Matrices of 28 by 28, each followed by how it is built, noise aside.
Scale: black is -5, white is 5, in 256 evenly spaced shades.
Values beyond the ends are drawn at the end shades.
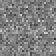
repeating columns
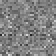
low rank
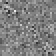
banded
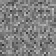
repeating columns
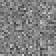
low rank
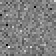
sparse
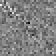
banded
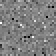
sparse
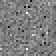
sparse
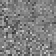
lower triangular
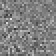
lower triangular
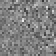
upper triangular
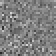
lower triangular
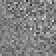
upper triangular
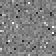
sparse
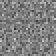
repeating columns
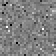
sparse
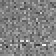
uneven rows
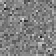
banded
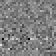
uneven rows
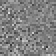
lower triangular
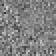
lower triangular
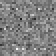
uneven rows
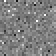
sparse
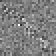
banded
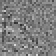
lower triangular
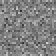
repeating columns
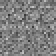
repeating columns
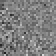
lower triangular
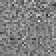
uneven rows
